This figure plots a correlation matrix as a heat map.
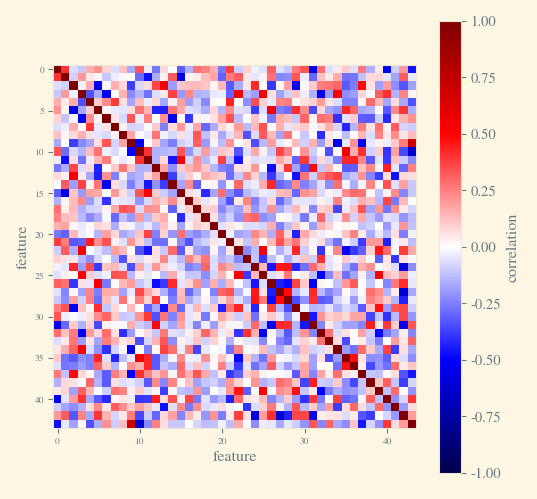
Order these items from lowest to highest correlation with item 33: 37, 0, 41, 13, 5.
5, 0, 37, 41, 13
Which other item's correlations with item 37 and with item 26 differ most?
2
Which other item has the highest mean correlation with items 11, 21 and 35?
10
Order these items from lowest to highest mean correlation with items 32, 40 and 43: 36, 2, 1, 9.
36, 1, 2, 9
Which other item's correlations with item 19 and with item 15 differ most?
1
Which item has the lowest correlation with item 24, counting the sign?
42
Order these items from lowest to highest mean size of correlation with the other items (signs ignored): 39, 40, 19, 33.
19, 33, 39, 40
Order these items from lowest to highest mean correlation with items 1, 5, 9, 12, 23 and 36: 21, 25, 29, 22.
25, 22, 21, 29
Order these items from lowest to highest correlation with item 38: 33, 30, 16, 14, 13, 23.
30, 13, 33, 23, 16, 14
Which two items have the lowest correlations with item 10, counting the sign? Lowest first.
43, 9
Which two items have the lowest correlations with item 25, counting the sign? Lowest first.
32, 23
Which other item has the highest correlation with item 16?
40
